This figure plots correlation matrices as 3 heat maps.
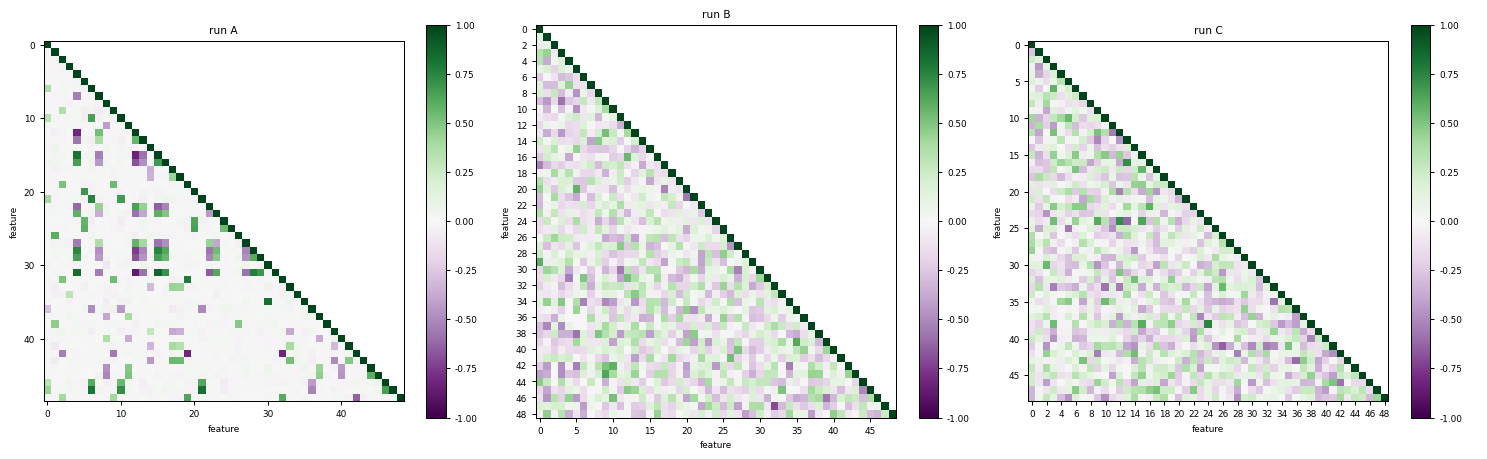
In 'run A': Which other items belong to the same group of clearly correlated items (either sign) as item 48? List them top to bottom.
2, 9, 19, 32, 42
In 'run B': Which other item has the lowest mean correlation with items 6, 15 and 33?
19
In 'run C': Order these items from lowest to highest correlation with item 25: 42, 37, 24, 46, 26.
37, 46, 24, 42, 26
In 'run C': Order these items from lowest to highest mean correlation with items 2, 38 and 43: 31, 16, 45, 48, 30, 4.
4, 16, 31, 48, 30, 45
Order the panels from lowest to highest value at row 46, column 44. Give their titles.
run B, run C, run A
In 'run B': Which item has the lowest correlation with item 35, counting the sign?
21
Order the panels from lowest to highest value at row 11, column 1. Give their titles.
run B, run A, run C
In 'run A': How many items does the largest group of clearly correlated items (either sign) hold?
12
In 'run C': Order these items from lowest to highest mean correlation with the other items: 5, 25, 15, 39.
39, 25, 5, 15
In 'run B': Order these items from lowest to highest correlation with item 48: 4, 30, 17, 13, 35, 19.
4, 13, 17, 19, 35, 30
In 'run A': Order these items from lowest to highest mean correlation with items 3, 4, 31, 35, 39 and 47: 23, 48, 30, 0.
48, 0, 30, 23
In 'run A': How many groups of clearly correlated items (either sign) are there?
9
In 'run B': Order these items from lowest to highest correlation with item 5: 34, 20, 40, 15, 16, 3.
40, 16, 3, 34, 15, 20
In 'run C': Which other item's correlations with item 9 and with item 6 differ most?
42
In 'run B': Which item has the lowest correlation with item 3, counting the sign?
9
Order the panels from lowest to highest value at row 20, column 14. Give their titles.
run C, run A, run B
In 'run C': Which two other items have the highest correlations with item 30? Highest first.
2, 37
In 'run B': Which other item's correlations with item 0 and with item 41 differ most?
29
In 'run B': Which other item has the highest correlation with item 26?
41
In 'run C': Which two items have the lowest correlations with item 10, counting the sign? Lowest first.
33, 48
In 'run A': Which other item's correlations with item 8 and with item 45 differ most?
44
